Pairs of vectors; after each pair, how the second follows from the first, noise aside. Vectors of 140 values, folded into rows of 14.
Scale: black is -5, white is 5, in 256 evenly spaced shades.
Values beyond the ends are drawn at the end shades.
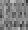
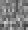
wrapped around, negated.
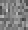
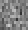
wrapped around, negated.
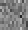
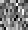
wrapped around, negated, scaled up.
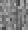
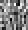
scaled up.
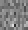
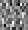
wrapped around, negated, scaled up.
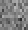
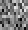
scaled up.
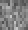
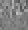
reversed, partly zeroed.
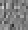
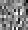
wrapped around, scaled up.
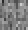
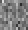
negated.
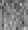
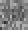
wrapped around, negated.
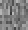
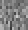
wrapped around.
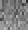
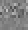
wrapped around, negated, partly zeroed.
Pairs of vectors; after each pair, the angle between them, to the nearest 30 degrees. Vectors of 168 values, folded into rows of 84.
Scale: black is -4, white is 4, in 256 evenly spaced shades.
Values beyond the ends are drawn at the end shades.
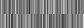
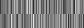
120 degrees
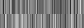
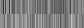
30 degrees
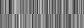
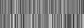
60 degrees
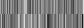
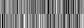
60 degrees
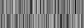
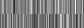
150 degrees
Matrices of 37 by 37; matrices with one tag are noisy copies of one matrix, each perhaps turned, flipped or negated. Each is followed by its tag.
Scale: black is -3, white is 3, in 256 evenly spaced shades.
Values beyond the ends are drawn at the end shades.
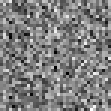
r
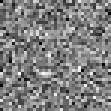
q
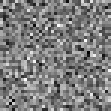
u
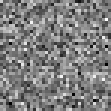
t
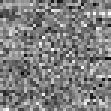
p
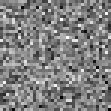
q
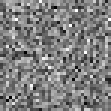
u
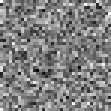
q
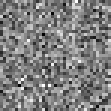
t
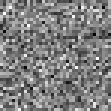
t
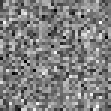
r
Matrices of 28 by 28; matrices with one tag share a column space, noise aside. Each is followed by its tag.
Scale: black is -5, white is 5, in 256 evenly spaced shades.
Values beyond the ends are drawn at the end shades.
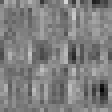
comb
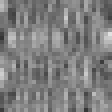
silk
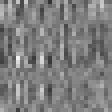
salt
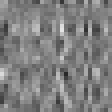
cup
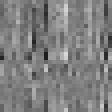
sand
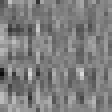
cup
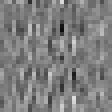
cup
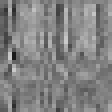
sand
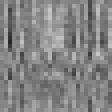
sand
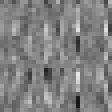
cup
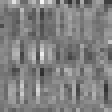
comb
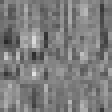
sand
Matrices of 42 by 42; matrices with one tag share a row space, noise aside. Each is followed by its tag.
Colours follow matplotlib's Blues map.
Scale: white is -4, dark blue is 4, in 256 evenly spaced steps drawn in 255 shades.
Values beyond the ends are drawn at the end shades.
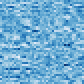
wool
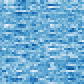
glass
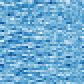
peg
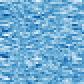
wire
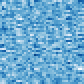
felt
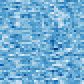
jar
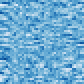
wire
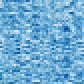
wool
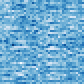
glass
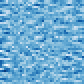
wire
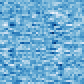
jar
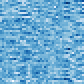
wool
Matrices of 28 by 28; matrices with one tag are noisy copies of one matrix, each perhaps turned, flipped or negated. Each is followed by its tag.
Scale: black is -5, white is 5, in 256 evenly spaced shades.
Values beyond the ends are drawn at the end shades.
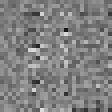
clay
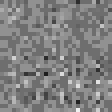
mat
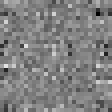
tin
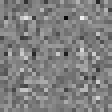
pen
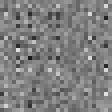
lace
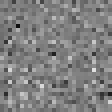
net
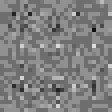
pen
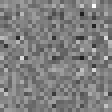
lace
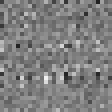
clay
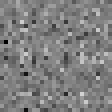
pen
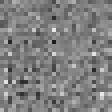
net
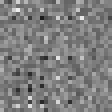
net
